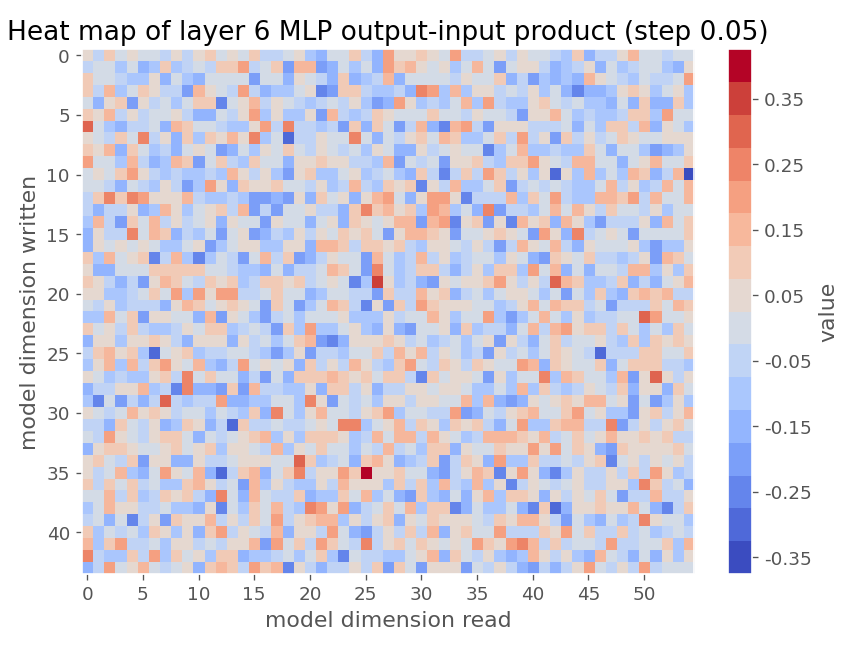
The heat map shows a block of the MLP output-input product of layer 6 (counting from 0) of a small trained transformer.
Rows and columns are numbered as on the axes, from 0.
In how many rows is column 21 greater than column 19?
21
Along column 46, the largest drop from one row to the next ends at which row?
25
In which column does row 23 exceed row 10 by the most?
42
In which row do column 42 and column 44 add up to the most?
19
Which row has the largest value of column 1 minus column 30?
14
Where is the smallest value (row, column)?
10, 54
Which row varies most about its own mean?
35
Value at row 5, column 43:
0
